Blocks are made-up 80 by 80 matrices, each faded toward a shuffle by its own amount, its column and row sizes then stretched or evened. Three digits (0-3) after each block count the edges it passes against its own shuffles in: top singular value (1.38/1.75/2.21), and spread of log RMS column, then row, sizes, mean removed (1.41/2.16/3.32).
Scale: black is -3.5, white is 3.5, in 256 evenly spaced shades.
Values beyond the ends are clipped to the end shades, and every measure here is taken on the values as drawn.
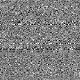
2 0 2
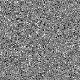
2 1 0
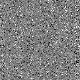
1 2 0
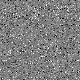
0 0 1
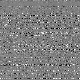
0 0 3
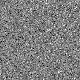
1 0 0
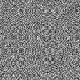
3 0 0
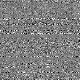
0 1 3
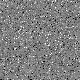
0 0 0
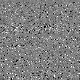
1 0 2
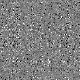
1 1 1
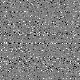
2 0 2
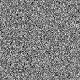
2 0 0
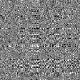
3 1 2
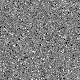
0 0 1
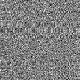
3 0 0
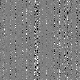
1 3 0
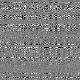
3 1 3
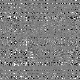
1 2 3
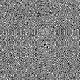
3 0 0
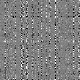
3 3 1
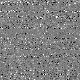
0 0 2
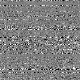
1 1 3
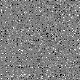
0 1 2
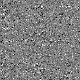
0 1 1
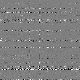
3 1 3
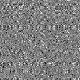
3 0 1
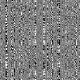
3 3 0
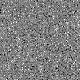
2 0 0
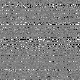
1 0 3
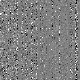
1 3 0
